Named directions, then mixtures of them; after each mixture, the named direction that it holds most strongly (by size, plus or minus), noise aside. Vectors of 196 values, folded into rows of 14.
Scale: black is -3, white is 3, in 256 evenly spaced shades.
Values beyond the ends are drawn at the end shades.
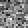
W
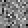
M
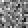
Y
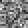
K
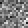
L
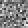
L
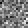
L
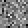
M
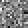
Y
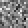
Y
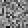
M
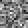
K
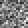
L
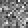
L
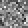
Y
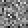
M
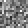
W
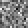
Y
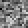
K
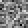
K
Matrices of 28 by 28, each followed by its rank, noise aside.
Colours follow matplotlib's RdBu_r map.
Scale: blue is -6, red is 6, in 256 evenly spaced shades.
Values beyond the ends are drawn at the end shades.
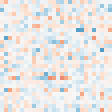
eight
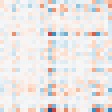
two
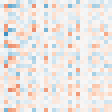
three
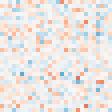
eight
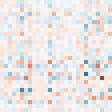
four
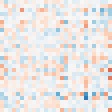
four
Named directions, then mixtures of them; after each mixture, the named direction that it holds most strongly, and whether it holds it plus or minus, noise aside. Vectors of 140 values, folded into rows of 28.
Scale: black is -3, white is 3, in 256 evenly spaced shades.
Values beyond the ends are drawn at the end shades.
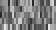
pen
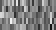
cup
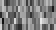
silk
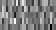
cup, plus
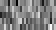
pen, plus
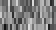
pen, minus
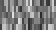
pen, plus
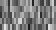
pen, plus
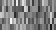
cup, plus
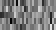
cup, minus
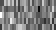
cup, plus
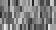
pen, plus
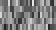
pen, minus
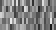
cup, plus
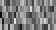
silk, plus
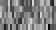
pen, minus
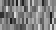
cup, minus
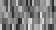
pen, minus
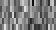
pen, plus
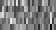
cup, plus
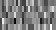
silk, minus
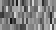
cup, minus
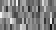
cup, plus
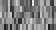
pen, minus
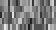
pen, plus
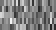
cup, plus
